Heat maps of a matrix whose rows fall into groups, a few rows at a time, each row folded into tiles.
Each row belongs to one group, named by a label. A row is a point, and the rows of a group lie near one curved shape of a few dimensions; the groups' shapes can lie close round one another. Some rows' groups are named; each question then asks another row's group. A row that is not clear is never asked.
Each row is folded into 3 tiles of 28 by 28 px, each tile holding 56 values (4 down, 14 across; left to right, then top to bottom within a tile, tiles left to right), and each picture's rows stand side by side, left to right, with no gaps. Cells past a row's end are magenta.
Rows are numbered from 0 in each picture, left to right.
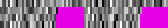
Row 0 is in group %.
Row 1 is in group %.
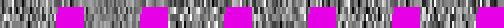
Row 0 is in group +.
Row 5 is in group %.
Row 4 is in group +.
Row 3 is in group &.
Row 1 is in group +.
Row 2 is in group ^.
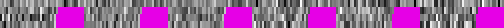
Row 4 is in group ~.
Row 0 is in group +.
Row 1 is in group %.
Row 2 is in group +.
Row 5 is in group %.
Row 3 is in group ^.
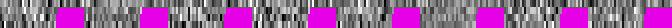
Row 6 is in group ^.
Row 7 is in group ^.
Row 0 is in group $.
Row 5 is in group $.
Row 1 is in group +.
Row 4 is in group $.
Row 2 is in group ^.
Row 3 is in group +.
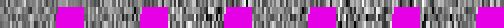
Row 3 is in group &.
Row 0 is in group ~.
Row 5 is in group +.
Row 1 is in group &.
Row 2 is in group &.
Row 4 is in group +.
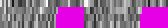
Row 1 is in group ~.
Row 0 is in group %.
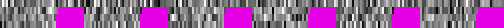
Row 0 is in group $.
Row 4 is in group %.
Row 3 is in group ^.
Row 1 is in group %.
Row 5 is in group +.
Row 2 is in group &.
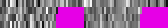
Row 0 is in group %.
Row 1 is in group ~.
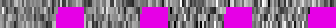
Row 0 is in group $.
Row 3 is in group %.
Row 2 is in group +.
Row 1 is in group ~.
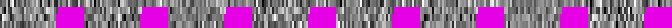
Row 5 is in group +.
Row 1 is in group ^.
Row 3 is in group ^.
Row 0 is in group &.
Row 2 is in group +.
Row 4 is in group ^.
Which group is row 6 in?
$
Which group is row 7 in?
+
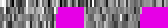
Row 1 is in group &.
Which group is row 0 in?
~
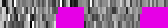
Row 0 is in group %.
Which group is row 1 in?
~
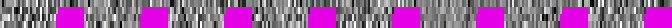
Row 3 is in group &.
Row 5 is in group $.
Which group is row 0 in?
+
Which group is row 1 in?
^
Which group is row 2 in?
%
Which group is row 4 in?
%
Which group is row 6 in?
&
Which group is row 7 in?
%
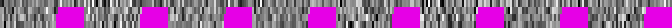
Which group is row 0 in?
^
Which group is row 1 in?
%
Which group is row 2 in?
%
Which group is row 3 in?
&
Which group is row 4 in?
^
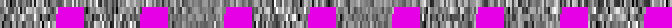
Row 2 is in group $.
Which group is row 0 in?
^
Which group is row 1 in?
%
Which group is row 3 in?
$
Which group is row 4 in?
+
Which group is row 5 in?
+
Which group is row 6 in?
$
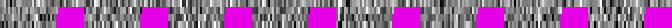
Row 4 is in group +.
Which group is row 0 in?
^
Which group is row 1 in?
%
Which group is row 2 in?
%
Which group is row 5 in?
%
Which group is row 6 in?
^
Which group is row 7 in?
+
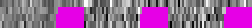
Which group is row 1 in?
~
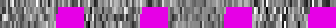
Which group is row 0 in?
&
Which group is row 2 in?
+
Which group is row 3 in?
%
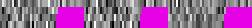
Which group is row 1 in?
+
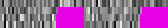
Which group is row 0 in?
^
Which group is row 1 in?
%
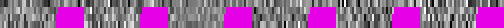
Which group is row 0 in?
~
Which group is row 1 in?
^
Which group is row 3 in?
+
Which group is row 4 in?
&
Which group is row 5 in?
%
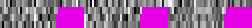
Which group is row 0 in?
^
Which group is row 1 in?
&
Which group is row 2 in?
~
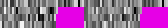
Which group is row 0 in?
&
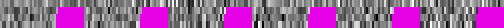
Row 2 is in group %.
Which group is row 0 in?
+
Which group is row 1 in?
$
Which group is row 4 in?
^
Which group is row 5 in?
%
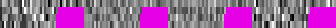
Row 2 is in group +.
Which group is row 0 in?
$
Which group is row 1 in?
%
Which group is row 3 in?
^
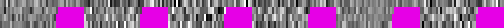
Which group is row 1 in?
^
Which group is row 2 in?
&
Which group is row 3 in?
^
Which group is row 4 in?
$
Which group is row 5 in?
^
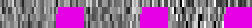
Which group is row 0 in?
&
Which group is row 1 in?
$
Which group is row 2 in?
%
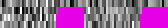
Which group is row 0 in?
+
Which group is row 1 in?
~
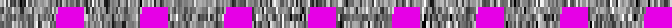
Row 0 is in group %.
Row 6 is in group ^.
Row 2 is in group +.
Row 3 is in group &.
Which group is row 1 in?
&
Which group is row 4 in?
+
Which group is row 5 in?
+
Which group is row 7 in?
$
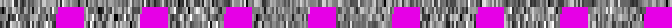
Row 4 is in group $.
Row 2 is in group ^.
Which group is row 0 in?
%
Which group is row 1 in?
+
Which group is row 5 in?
+
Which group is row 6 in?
^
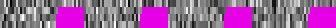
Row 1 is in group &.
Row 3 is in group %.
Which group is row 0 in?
^
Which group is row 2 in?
~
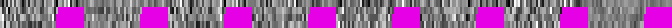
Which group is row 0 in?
&
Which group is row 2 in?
&
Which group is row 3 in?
&
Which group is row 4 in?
^
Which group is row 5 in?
$
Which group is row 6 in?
%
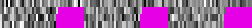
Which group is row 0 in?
&
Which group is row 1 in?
&
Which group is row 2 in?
&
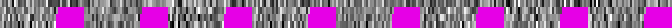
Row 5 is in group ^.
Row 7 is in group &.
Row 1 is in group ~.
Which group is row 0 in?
%
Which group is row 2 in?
+
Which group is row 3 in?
%
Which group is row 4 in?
%
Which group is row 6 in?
%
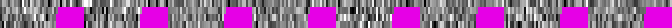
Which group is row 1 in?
~
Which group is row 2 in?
&
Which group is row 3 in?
^
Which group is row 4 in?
+
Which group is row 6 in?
^
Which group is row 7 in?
~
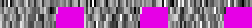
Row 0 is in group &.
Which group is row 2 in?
%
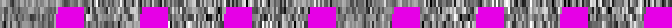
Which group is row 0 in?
+
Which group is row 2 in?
&
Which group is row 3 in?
%
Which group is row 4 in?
+
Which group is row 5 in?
^
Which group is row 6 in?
~
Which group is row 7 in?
$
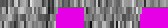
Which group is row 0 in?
$
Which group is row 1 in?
+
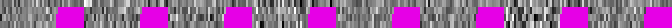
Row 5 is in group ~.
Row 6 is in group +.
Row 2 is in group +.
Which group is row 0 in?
&
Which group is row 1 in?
~
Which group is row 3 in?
~
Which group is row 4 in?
%
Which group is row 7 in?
%
